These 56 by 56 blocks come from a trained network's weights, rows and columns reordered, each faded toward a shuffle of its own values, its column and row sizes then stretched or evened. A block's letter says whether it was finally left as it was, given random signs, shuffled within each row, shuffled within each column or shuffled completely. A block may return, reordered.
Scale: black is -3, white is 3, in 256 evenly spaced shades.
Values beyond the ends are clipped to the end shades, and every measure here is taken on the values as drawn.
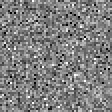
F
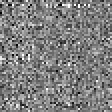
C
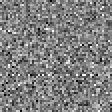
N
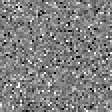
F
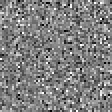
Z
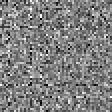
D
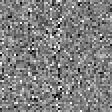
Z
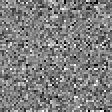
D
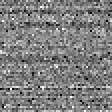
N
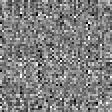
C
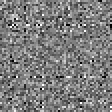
D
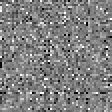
C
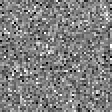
F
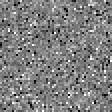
F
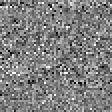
N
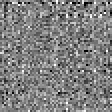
C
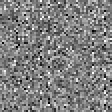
Z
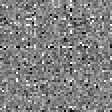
D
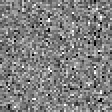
Z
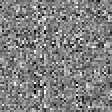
D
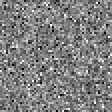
F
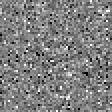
Z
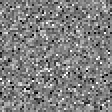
F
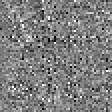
D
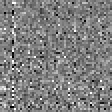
D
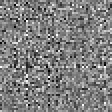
D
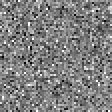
F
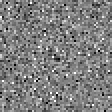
F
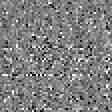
C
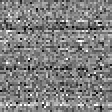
C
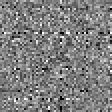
D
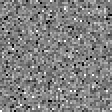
F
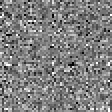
C
